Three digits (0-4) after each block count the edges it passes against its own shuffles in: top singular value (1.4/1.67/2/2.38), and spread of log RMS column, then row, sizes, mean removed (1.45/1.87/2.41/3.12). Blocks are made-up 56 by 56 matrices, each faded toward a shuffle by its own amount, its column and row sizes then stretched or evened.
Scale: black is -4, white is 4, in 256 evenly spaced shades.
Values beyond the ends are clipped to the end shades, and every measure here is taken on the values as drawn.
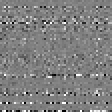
3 1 4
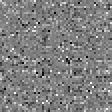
2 0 1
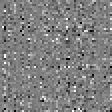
0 3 2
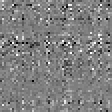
2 3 3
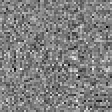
2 0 1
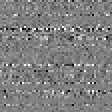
3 0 4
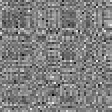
4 0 1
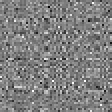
4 0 2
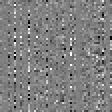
1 4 0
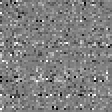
1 2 3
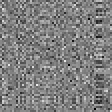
4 2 1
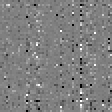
2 3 1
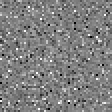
0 0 0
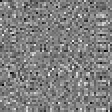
3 0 1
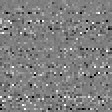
0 0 3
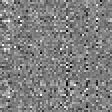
3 2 1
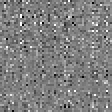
2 2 2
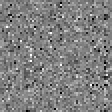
1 2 1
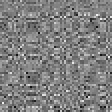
4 0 3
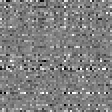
3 0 4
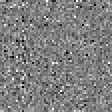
0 1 1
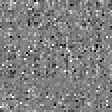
2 0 2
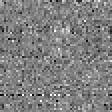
3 0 2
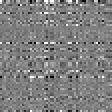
4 2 4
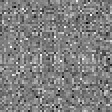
3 0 0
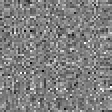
3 0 1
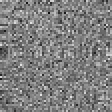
2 1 1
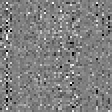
2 3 0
